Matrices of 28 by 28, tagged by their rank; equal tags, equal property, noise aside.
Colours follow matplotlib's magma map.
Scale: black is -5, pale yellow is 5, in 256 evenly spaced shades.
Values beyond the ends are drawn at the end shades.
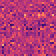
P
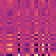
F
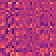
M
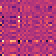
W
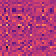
M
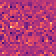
P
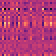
F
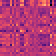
W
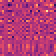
M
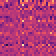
M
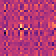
W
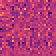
P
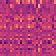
M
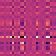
F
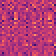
M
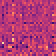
P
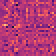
P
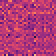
P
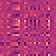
W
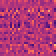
M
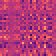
W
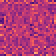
P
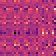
W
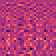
M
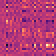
W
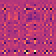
W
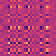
F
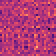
P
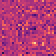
P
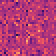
P
